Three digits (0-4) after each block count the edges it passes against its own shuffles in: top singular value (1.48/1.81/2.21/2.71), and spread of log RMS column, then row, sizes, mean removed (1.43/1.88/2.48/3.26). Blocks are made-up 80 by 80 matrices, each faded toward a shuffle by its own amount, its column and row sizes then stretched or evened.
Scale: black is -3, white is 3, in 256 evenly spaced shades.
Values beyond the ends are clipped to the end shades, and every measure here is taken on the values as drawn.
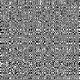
4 3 4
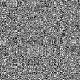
3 2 0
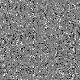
1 2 0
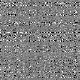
1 2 4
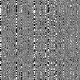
4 4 0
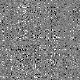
0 3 3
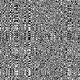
4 3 0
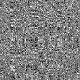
3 2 1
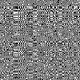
4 1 3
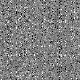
0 3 0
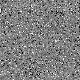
0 0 1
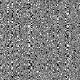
3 3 0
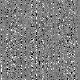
1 4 0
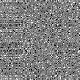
3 1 0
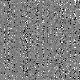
1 4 0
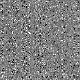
1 3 0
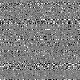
3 0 4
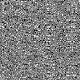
2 0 1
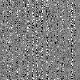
1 4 2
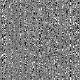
0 4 0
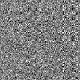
3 2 1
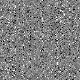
0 3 0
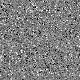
0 0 1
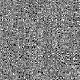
2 1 1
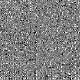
2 2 2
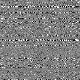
3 0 4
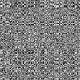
4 2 3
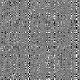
4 4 2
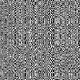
4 4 1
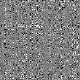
1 4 3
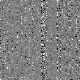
1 4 0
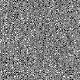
2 2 1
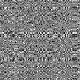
4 0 3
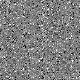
0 2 0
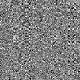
3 2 1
